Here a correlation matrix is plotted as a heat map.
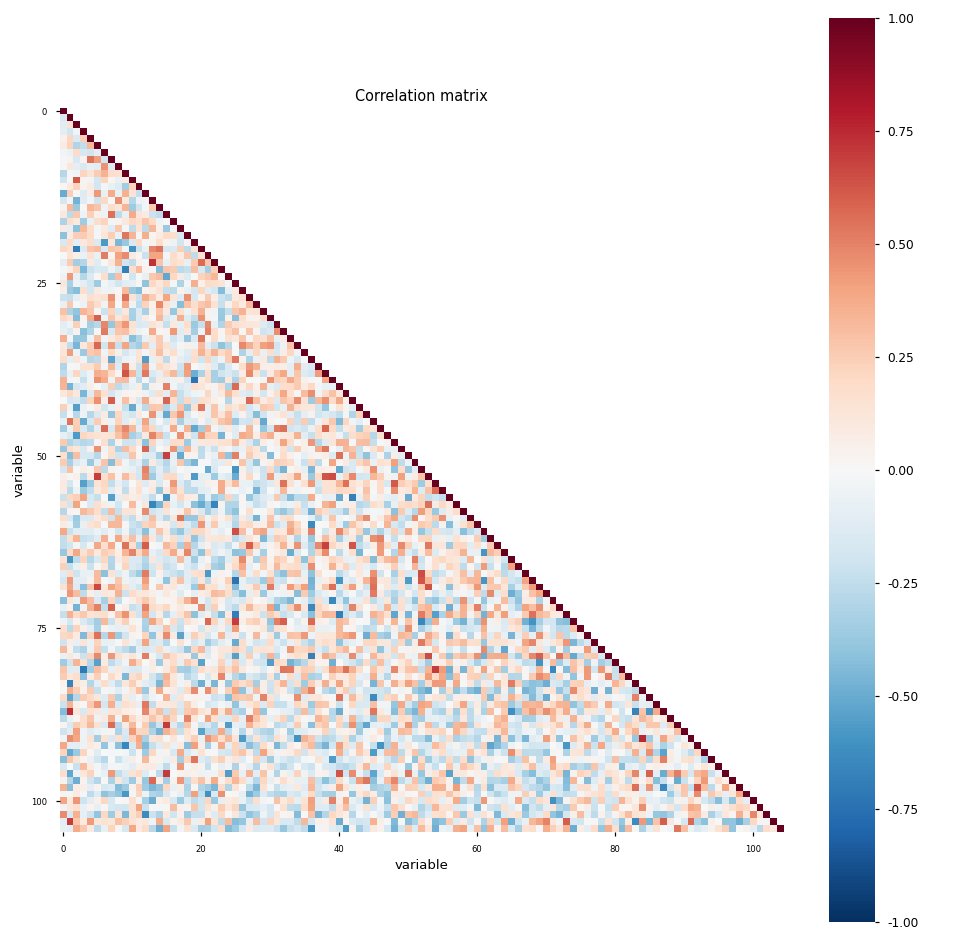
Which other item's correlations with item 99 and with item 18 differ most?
9
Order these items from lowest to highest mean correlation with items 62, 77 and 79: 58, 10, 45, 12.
10, 58, 45, 12
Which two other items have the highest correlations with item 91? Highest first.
84, 103
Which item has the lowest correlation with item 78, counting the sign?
64
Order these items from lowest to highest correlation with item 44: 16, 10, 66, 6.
10, 66, 6, 16
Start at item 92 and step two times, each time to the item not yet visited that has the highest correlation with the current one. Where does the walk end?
83
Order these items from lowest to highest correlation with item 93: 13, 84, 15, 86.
86, 84, 15, 13
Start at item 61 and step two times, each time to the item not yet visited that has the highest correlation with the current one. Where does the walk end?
74
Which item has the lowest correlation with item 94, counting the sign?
39
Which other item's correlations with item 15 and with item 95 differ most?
50
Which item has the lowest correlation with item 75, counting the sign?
68
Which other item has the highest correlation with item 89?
15
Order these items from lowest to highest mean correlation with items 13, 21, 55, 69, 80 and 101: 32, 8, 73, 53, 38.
73, 53, 38, 8, 32
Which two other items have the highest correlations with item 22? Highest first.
13, 20
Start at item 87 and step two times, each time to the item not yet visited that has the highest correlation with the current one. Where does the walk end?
103
